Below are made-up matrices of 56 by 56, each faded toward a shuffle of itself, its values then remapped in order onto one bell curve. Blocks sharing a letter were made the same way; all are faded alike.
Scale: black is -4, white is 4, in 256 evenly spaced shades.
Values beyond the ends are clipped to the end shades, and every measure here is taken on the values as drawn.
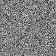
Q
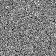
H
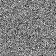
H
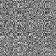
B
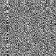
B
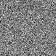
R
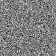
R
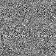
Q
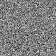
H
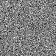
R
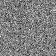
H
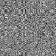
B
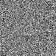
R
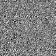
Q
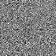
Q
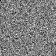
R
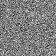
H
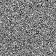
R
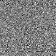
Q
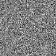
Q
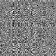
B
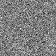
R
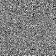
Q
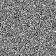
H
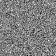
R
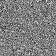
H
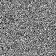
H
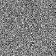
Q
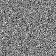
R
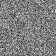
H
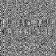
B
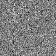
R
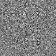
Q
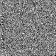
R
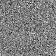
R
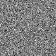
R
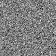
H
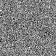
H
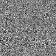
Q
